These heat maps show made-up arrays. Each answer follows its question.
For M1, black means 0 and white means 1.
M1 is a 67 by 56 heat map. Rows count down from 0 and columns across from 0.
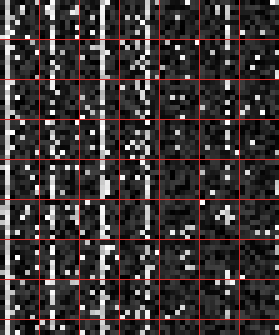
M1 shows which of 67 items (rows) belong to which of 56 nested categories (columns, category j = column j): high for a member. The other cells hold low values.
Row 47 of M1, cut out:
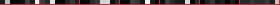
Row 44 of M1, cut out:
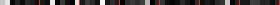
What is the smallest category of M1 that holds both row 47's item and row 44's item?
29
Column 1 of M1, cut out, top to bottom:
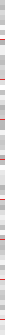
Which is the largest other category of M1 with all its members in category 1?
20
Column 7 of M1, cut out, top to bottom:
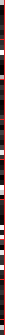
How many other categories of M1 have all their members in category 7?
8
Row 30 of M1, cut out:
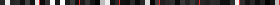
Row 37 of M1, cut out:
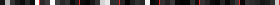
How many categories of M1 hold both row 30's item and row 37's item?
7
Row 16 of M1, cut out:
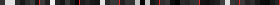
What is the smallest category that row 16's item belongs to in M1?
2
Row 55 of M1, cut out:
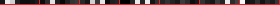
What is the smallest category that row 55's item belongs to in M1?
48
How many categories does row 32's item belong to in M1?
3
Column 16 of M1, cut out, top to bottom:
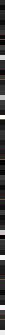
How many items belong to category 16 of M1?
7
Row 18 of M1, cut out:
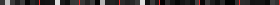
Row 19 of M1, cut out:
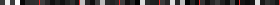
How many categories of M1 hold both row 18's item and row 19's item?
3
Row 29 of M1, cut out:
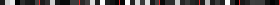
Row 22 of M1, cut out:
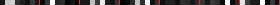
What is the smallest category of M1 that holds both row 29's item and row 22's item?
18
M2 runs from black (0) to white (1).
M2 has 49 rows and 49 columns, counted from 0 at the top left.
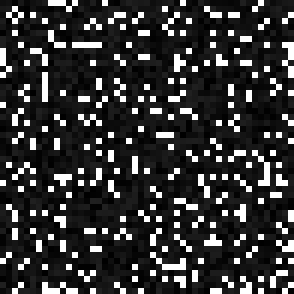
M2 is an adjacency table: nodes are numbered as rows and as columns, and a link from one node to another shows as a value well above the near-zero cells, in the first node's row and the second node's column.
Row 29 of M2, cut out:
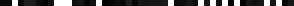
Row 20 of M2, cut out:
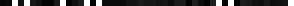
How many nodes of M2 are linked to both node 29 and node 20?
3
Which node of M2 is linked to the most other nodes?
node 48
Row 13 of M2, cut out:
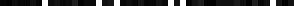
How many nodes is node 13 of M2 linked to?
6
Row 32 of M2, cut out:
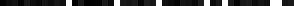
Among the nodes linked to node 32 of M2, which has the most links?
node 46
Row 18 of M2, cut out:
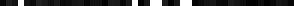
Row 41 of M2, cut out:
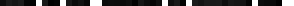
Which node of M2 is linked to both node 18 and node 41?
node 31
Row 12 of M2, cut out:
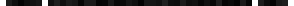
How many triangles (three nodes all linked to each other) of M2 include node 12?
1
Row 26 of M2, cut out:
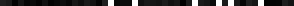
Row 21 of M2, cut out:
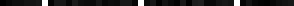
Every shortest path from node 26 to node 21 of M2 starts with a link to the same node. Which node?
node 43
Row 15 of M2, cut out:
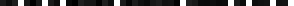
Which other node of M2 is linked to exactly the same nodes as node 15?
node 47
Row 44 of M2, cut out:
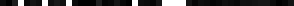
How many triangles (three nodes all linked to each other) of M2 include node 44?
7
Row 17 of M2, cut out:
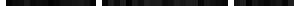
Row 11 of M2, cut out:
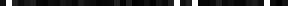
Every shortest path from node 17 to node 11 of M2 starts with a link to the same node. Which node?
node 16
